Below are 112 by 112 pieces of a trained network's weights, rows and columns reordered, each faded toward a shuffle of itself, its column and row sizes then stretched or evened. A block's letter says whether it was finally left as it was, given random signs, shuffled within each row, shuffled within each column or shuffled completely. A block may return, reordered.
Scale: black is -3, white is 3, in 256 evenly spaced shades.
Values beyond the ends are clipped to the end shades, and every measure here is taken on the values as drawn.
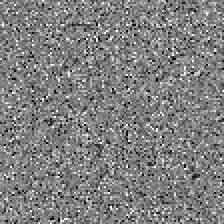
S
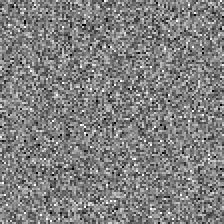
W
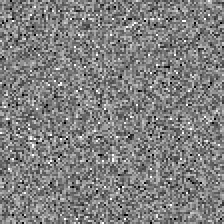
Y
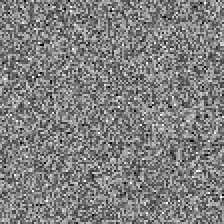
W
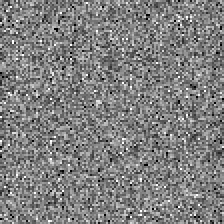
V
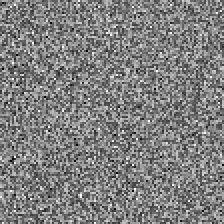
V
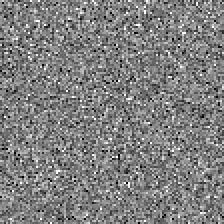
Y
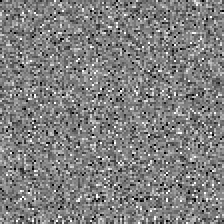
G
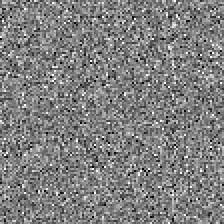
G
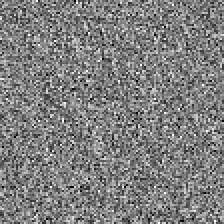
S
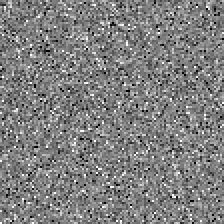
W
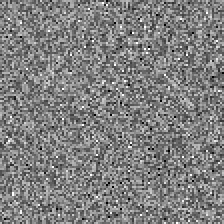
V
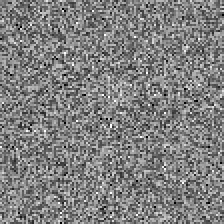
S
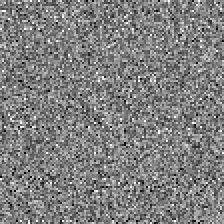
Y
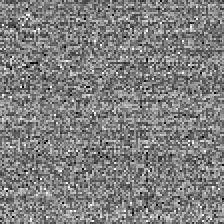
G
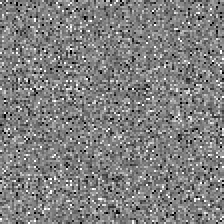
G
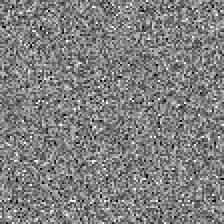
Y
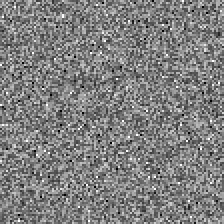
W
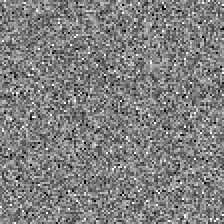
W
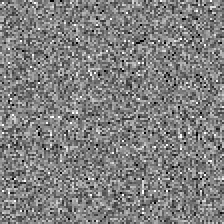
G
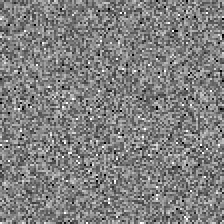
S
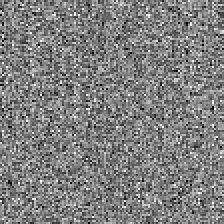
G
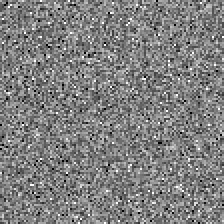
W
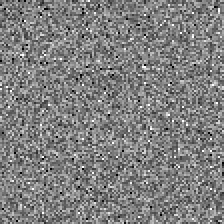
V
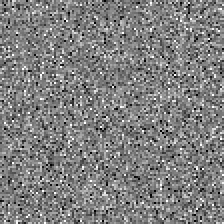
V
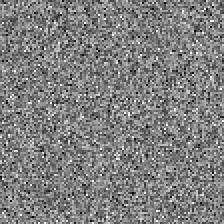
W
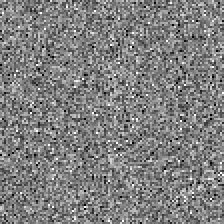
V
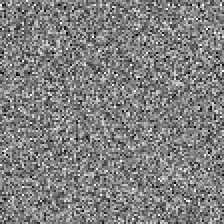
Y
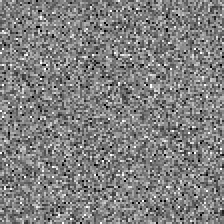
Y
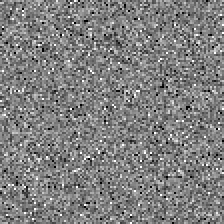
Y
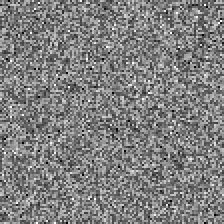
W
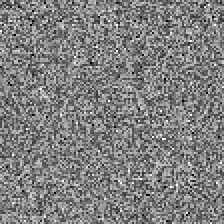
S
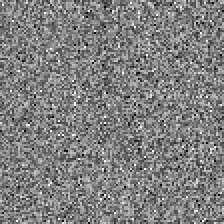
S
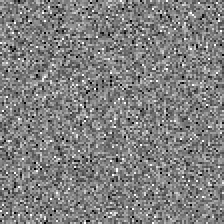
W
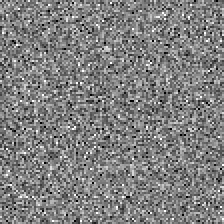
Y
